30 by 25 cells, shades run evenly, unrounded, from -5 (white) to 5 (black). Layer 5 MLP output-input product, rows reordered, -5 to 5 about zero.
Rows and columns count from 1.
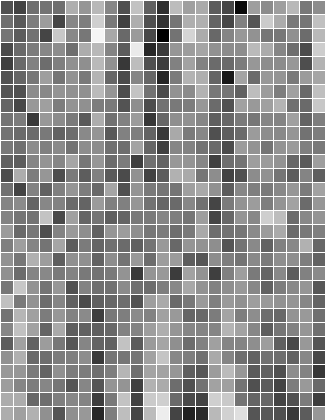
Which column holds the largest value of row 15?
17
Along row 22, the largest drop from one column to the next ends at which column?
12
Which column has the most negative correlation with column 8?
13
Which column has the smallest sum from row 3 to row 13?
8
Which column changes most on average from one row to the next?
11
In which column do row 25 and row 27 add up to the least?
10
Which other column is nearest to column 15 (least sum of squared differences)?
16
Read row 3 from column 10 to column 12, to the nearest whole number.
1 -1 2
